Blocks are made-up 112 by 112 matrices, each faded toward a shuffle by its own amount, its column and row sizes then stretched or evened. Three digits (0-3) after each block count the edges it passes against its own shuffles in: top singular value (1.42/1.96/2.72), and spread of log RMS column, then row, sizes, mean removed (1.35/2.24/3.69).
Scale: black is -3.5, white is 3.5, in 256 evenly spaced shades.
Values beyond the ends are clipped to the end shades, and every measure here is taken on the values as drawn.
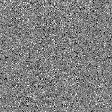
1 1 1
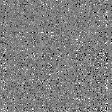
0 2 2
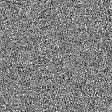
1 1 0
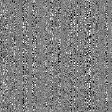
1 3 1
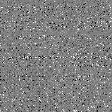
1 1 2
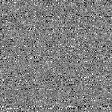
2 1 2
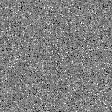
1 0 0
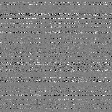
1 1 3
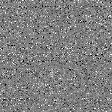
1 0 2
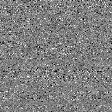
1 0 2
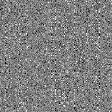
2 2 0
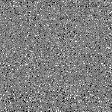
0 1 2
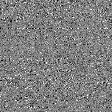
1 0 2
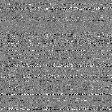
1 1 3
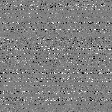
0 0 3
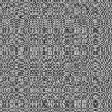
3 2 0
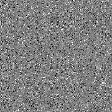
2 1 0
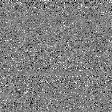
0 0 2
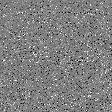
0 0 1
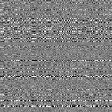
3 1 3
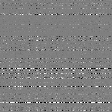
3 1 3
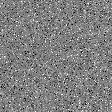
1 0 0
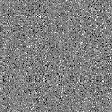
2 1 1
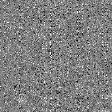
1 2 0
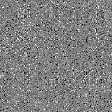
2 1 1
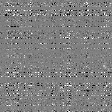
1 2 3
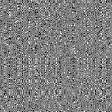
3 2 1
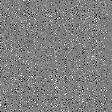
0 2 1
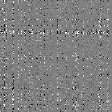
1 3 2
